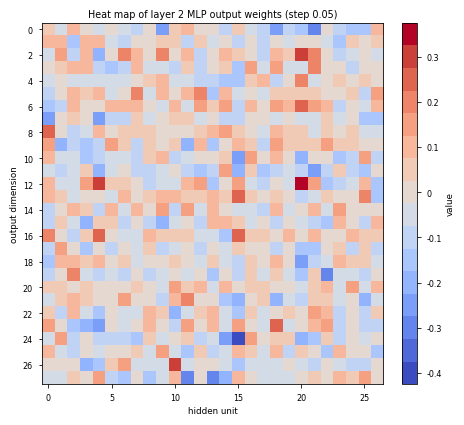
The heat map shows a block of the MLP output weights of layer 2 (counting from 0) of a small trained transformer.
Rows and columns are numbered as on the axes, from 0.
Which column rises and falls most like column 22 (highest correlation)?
8
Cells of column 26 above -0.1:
21
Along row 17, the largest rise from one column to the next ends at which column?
1
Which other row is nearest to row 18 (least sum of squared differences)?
17
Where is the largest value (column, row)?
20, 12
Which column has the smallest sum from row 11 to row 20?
22
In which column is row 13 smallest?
26
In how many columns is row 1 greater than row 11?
19
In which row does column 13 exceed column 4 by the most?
23
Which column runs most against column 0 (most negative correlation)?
2
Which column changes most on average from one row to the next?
15
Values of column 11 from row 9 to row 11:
-0.2 -0.05 -0.1
